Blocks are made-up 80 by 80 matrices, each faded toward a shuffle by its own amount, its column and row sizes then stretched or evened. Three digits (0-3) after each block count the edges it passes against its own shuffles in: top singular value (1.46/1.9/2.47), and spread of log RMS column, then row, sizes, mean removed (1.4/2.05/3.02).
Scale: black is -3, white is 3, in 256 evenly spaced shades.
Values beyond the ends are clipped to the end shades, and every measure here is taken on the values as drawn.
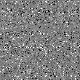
0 0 2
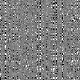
3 3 1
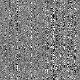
1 3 1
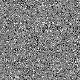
1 1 1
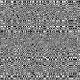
3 0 3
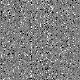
0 2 1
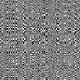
3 3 2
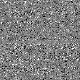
0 1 2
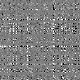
2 2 3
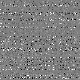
0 1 3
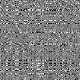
3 0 3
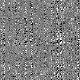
0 3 2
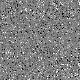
0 1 1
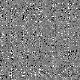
0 2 2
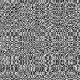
3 2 0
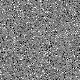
0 1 0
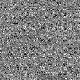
2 0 2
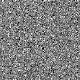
0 2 0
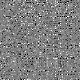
2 1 2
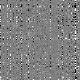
2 3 2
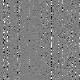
1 3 0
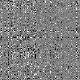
2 3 2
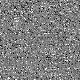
0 0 1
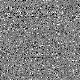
0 1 2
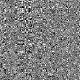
2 2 1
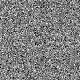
1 0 0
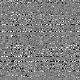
2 1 3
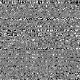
2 0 3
